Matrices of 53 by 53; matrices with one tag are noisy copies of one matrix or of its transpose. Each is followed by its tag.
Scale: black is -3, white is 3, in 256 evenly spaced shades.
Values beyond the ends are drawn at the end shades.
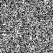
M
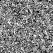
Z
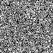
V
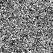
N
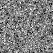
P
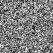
M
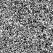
Z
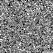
V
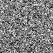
P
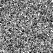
N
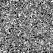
N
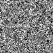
P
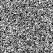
V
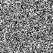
P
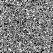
V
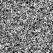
M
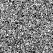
P
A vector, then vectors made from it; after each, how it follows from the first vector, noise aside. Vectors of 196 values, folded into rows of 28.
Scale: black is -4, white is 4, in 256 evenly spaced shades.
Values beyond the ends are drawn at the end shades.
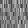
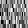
wrapped around, scaled up.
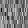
wrapped around, negated.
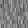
negated, shrunk.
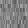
negated, shrunk.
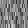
reversed.
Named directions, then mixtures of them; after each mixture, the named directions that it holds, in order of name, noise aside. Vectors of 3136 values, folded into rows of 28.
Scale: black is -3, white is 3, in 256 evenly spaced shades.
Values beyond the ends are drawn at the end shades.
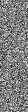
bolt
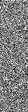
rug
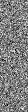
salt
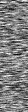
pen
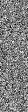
bolt, salt.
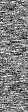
pen, salt.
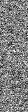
bolt, pen, salt.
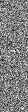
bolt, salt.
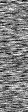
pen.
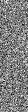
bolt.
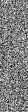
bolt.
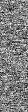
pen, rug, salt.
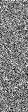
rug.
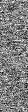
pen, rug, salt.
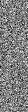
bolt.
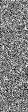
rug.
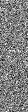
bolt, rug, salt.
